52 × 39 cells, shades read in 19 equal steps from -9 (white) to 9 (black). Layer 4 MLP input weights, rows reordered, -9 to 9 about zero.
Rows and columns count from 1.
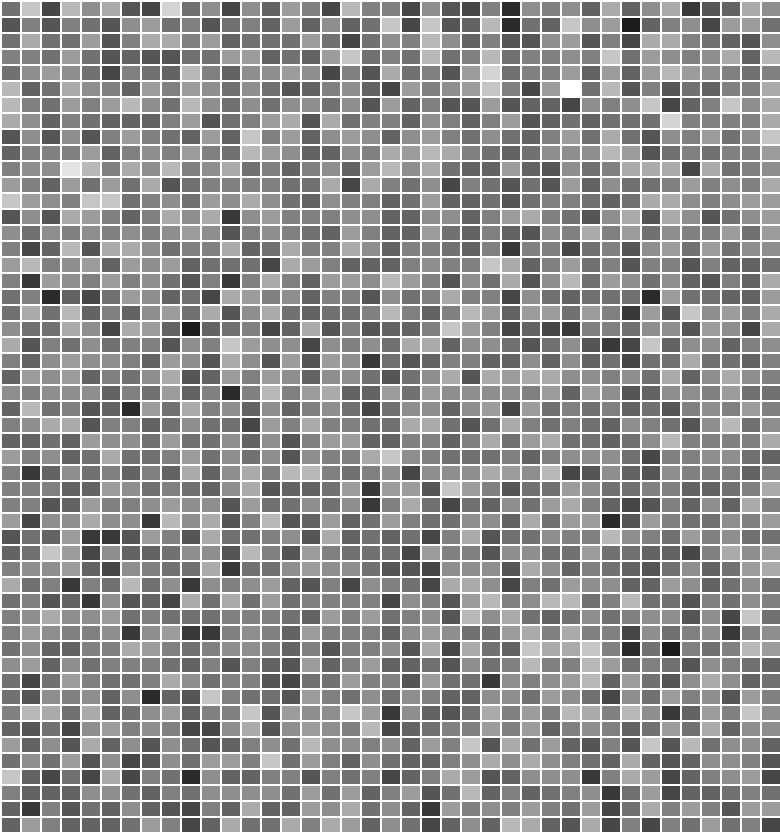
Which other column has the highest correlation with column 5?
9
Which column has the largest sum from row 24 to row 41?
32
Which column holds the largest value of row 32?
19
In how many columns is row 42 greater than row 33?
21
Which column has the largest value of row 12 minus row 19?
23
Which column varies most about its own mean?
34
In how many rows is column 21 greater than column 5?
26
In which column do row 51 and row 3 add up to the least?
33
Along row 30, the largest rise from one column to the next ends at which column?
29
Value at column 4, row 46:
4
